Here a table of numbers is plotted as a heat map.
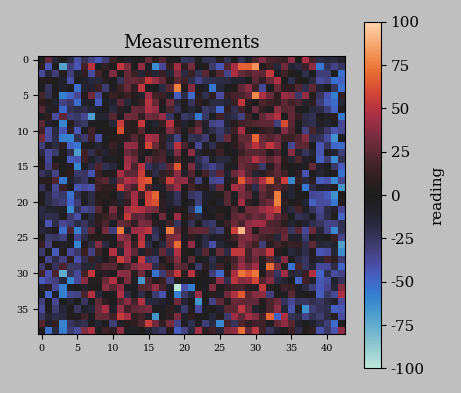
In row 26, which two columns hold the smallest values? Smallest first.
42, 5
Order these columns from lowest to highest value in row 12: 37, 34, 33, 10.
34, 10, 37, 33
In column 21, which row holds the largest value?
30
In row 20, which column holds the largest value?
33
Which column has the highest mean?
28
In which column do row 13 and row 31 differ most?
14
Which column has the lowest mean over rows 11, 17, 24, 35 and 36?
41
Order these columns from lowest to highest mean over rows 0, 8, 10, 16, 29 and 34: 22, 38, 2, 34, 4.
2, 22, 4, 38, 34
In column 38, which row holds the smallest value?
20
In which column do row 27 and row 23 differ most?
19
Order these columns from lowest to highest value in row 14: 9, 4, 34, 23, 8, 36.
4, 23, 8, 9, 34, 36
